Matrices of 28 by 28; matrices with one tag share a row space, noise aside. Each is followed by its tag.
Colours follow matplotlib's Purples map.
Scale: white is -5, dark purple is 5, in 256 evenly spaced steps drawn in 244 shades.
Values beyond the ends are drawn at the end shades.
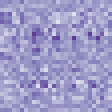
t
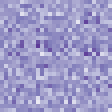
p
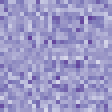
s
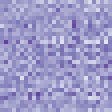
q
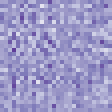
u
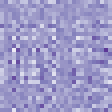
u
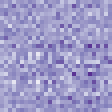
q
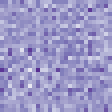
s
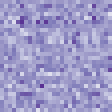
p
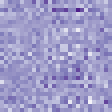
s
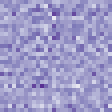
t
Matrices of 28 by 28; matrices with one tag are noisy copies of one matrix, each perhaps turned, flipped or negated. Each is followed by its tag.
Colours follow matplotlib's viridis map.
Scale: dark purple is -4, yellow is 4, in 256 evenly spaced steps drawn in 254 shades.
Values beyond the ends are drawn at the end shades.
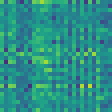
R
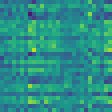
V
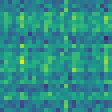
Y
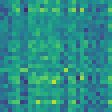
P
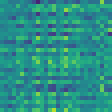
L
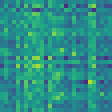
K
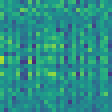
L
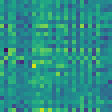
R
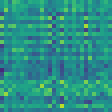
R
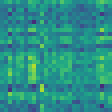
P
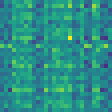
Y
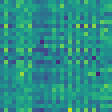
R
